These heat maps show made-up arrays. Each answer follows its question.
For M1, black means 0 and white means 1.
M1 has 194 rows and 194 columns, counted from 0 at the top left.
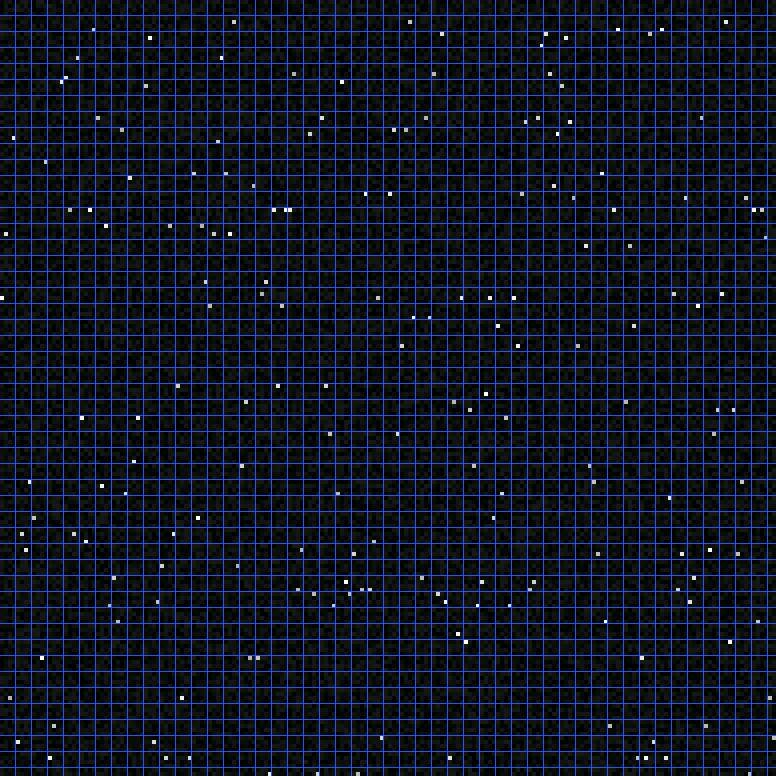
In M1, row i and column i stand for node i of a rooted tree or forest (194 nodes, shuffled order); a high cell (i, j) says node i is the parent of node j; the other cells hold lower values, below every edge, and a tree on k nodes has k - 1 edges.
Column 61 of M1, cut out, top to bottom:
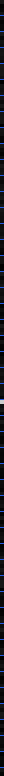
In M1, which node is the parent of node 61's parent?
86
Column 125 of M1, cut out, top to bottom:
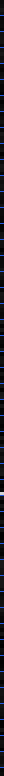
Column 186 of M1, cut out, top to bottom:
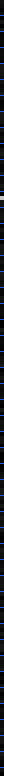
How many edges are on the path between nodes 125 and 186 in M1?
4
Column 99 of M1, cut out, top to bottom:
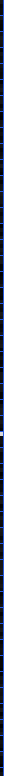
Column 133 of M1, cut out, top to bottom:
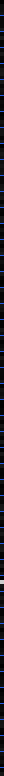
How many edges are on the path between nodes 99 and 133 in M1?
3
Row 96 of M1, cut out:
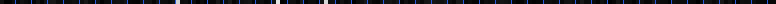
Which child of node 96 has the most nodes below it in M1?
44
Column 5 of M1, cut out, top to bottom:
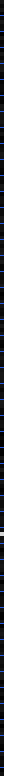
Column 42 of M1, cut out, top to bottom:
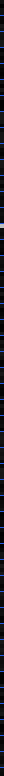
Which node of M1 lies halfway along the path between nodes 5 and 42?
43
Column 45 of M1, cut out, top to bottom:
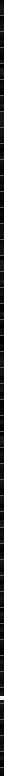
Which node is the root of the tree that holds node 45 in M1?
76
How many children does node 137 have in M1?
3
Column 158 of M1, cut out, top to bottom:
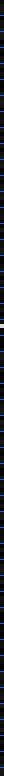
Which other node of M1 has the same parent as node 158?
124
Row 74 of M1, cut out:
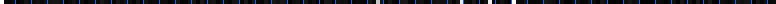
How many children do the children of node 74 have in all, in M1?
1
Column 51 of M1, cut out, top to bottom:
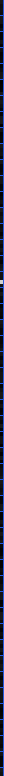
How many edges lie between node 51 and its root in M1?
2
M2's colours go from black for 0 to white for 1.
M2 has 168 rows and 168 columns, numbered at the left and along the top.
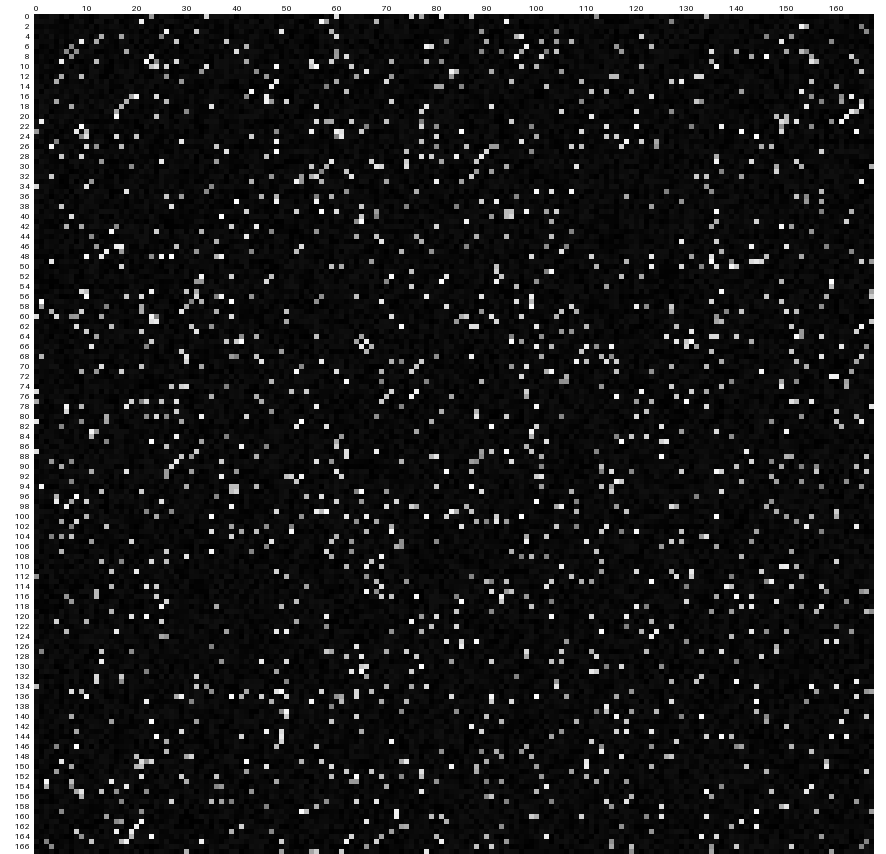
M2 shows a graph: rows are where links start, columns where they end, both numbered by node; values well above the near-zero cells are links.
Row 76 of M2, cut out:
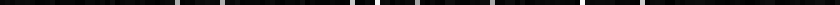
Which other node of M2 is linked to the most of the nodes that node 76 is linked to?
node 98
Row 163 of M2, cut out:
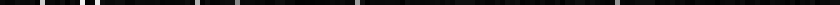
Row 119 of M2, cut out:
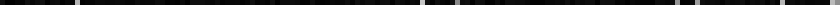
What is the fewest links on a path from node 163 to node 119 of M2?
4
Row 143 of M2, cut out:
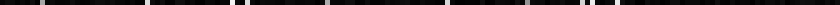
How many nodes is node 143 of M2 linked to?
10
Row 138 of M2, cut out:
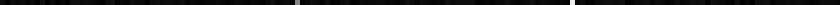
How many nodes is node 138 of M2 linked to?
2
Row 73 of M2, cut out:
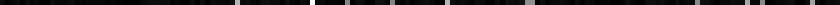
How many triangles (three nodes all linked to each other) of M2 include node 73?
3
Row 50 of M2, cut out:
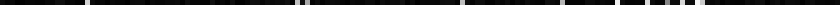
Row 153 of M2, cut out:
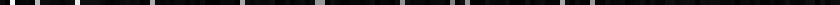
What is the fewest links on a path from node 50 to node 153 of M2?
2
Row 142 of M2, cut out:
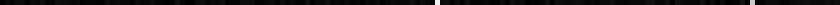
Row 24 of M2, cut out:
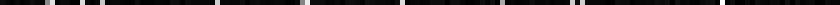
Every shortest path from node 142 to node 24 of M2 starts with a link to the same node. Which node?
node 150
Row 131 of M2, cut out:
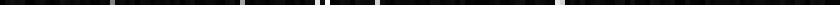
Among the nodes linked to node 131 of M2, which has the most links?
node 48
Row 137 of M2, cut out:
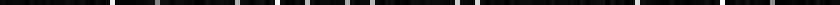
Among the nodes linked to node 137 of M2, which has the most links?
node 91
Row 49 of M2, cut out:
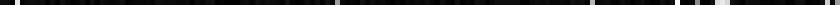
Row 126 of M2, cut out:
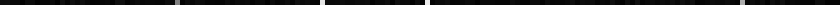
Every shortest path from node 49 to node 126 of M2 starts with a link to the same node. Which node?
node 135
